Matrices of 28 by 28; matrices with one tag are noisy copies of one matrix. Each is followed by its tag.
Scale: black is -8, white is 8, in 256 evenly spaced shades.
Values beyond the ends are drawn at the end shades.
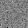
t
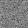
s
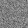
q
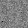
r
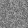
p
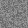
s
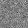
p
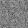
p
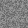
q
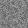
p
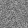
p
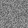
t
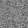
q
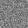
t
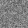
s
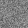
s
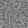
t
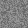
r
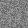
r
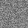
t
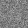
r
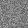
r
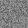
t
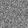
t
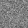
r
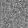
t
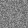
r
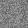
r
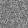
p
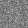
r
